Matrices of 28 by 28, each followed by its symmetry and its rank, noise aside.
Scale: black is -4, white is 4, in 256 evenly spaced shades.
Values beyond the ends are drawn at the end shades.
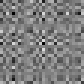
symmetric, rank two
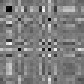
symmetric, rank two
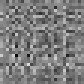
no symmetry, rank three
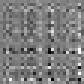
no symmetry, rank two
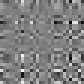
antisymmetric, rank two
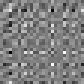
symmetric, rank two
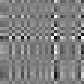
no symmetry, rank one
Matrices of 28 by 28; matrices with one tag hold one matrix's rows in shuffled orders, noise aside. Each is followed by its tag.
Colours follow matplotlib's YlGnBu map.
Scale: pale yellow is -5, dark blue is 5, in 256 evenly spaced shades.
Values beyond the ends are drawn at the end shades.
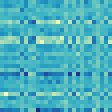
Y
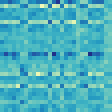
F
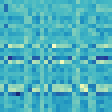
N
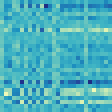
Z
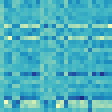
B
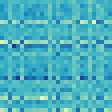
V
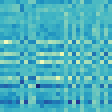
Y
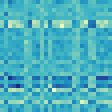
N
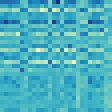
F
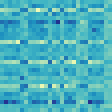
F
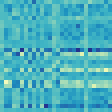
Z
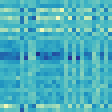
Y
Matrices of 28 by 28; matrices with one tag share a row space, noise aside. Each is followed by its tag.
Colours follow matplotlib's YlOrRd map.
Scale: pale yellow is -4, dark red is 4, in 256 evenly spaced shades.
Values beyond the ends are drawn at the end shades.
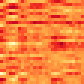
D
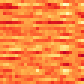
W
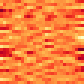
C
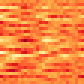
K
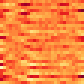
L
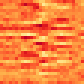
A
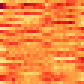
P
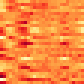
L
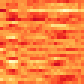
D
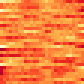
P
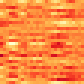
D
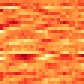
K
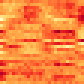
P
